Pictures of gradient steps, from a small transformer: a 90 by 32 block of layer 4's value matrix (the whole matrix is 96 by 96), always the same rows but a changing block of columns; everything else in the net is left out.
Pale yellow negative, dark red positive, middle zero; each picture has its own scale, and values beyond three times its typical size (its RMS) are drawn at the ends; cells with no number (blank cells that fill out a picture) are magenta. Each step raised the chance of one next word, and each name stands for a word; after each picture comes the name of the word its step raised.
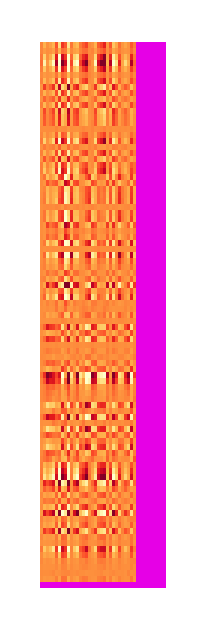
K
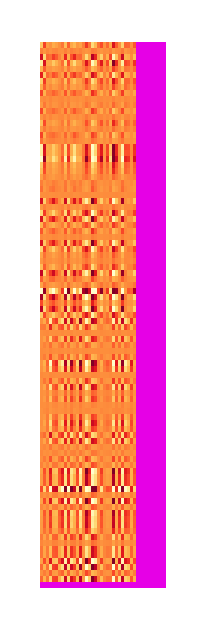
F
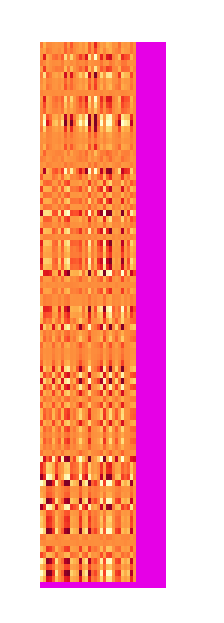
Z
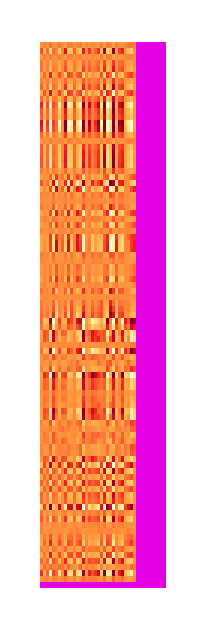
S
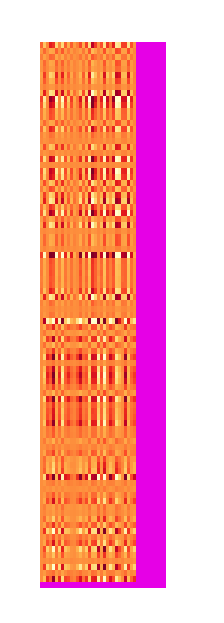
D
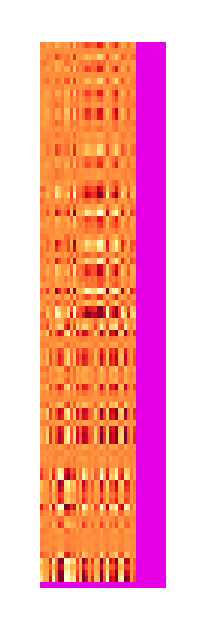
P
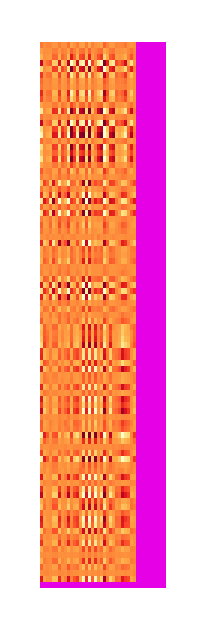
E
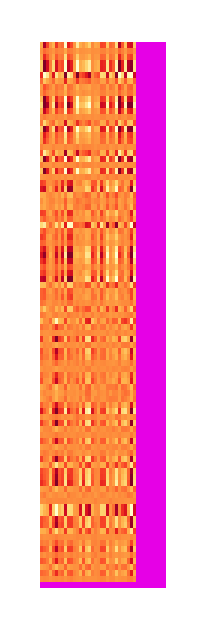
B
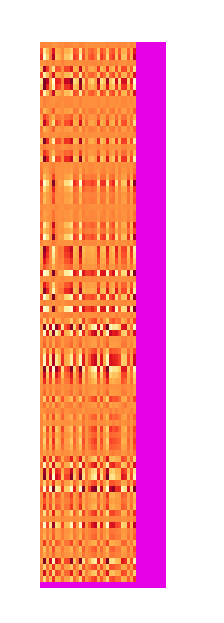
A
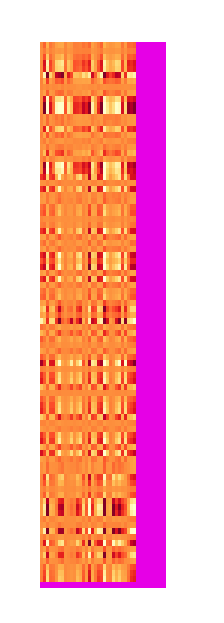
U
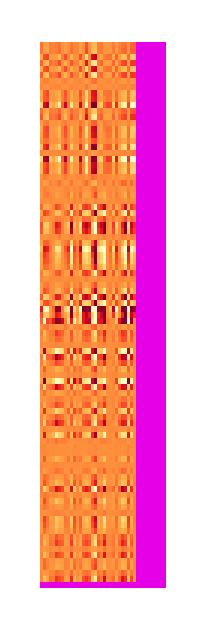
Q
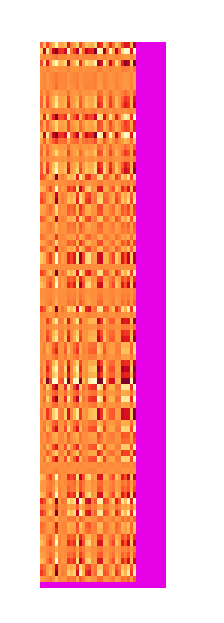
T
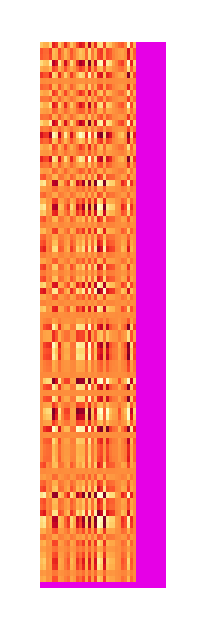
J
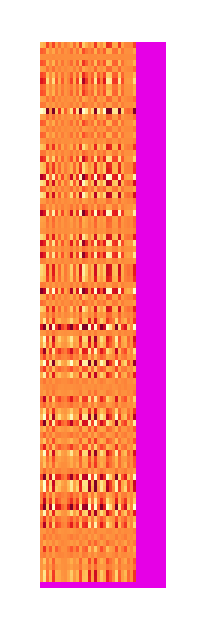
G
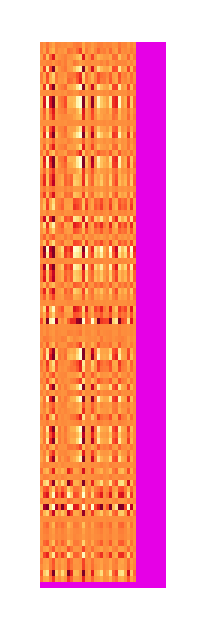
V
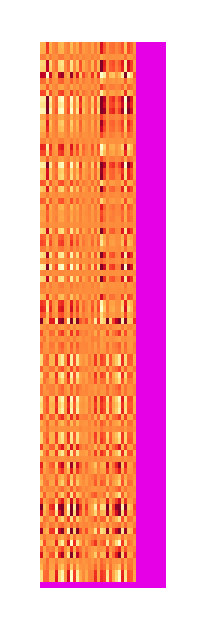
U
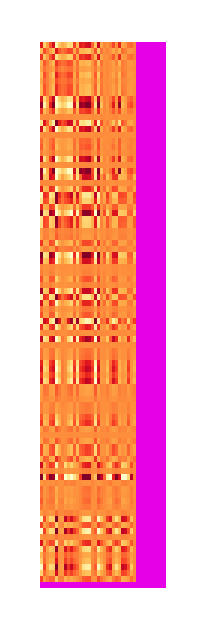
D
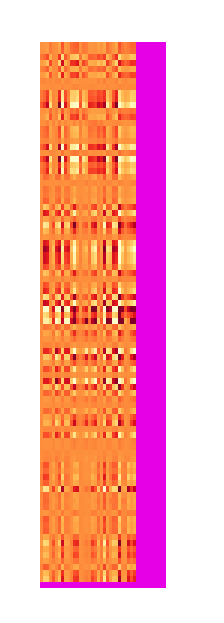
Q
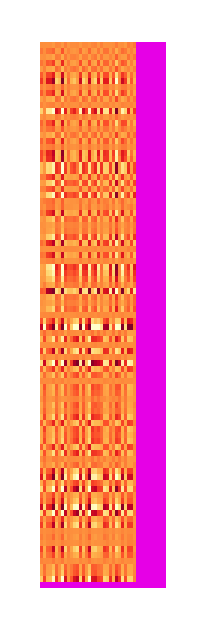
G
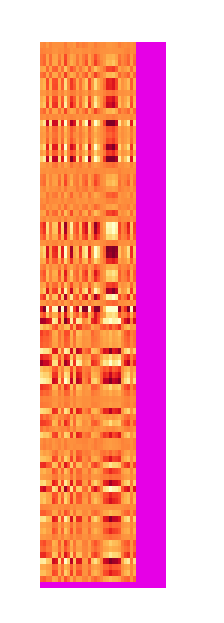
Q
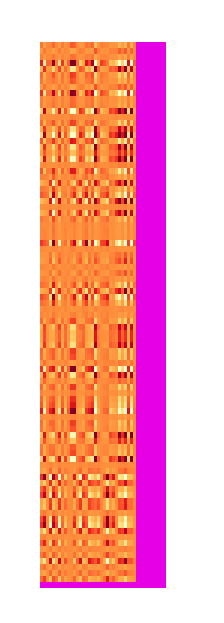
E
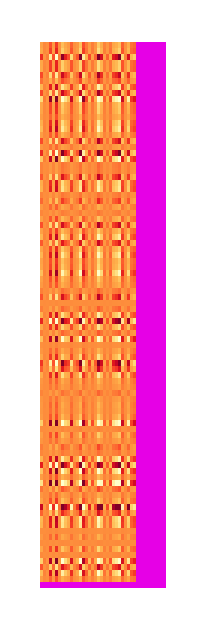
B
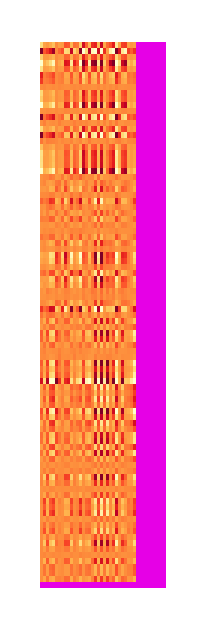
T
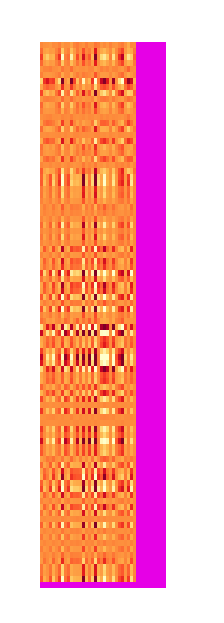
A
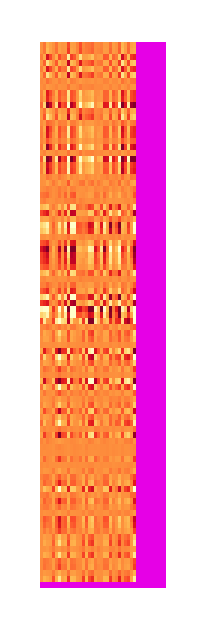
Q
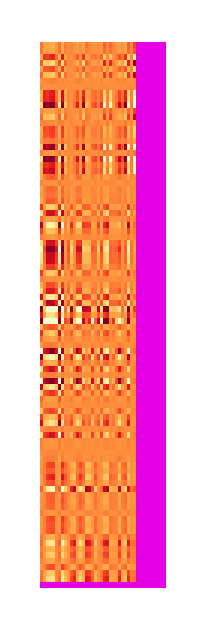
Q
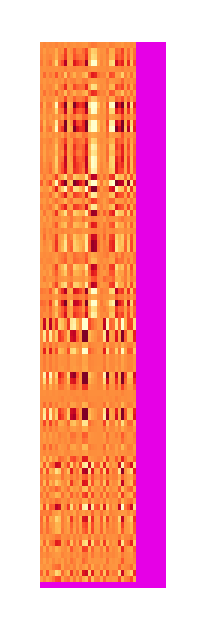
S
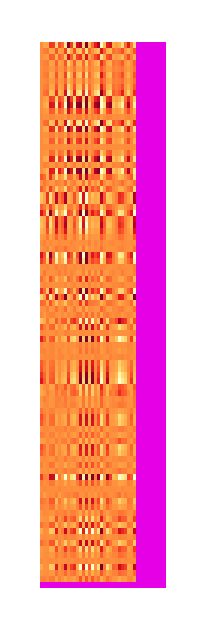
D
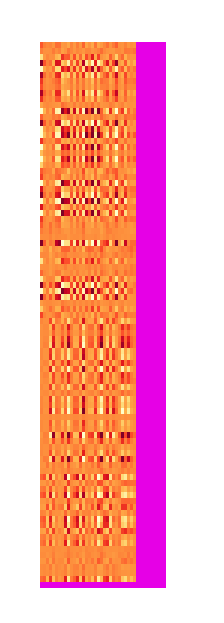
E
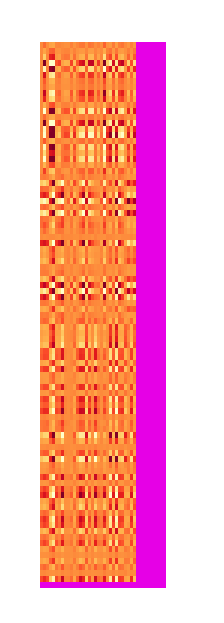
E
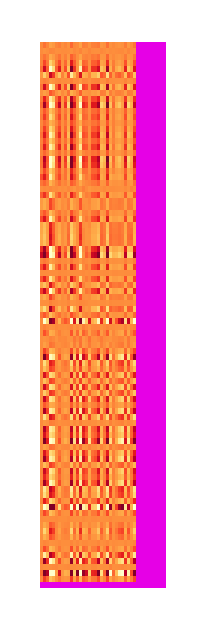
V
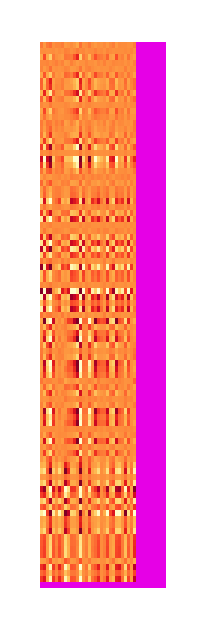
F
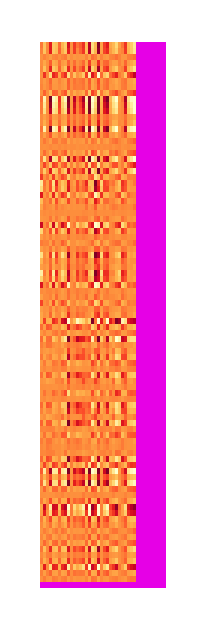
B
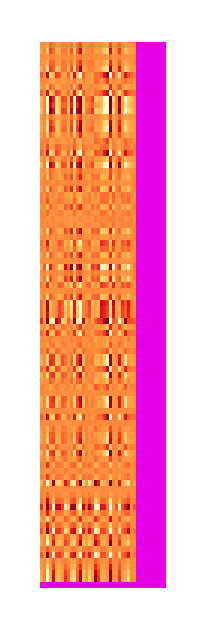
U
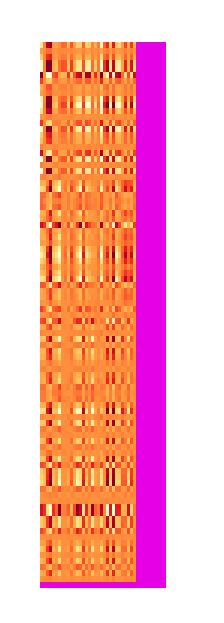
B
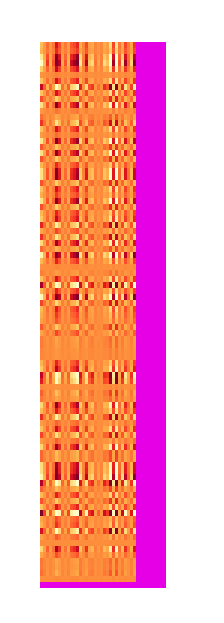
K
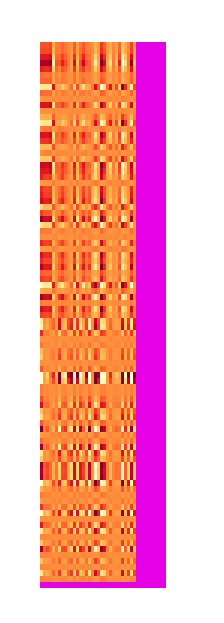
K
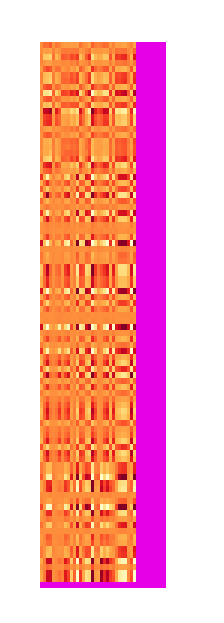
G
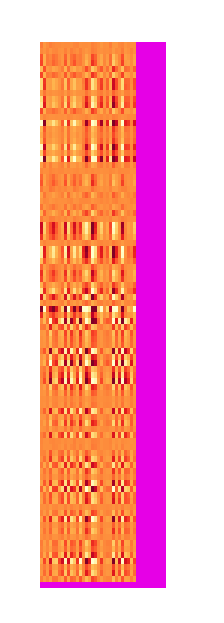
Q
